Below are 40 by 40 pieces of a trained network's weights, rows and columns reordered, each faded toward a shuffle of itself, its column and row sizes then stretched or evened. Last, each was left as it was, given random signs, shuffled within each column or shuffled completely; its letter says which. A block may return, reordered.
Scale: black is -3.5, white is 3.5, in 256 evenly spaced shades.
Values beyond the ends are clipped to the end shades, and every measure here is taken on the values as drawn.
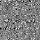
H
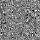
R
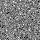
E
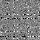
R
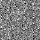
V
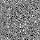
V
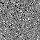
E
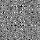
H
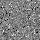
E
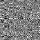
H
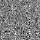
R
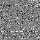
R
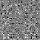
H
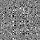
H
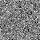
E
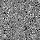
V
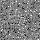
E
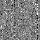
V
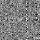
H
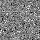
E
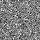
E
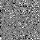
R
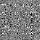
R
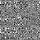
H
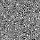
V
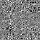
R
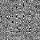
H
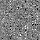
V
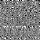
H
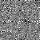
R
